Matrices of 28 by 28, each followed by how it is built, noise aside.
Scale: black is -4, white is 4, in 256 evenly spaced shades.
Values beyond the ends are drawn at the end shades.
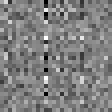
low rank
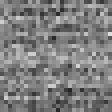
blocks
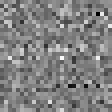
uneven rows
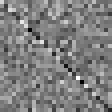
diagonal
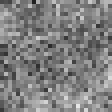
smooth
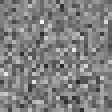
noise
